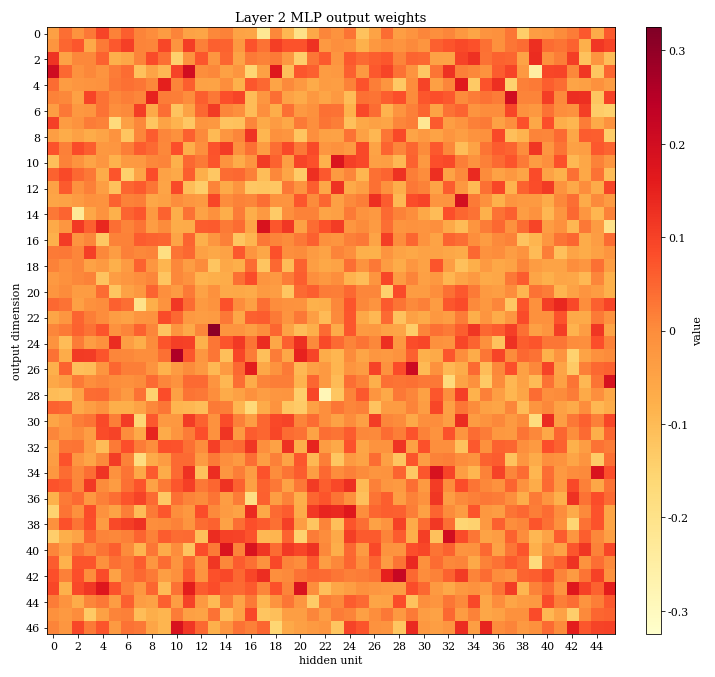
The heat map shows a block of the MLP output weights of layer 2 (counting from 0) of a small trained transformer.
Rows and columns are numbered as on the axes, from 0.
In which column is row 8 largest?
16
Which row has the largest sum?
42
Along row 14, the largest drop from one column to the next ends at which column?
2
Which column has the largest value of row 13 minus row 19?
33
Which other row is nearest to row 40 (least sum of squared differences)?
31
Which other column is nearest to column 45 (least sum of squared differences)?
6
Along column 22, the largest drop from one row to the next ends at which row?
28
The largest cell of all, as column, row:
13, 23
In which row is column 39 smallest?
3
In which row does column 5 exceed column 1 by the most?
24
